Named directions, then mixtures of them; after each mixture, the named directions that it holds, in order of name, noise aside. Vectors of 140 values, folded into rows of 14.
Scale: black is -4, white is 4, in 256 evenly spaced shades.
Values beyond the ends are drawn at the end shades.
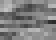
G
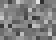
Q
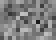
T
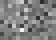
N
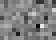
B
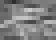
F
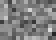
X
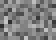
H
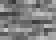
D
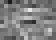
F, X.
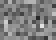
B, H.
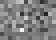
N.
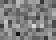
B, H, Q.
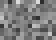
Q.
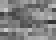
D, G, X.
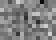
B, D, Q.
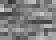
D.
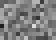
H, Q, T.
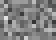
H, X.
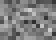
B, F, X.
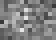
F, N.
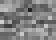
G, X.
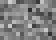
D, Q.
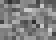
B, F, X.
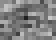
B, G, Q.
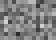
B, D, H.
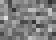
X.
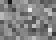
G, Q, X.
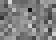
H, Q, X.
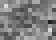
G, Q, X.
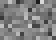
Q.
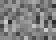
H.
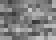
D.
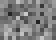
T.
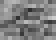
F, T.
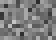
Q.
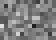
H, N, Q.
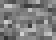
F, G, Q.
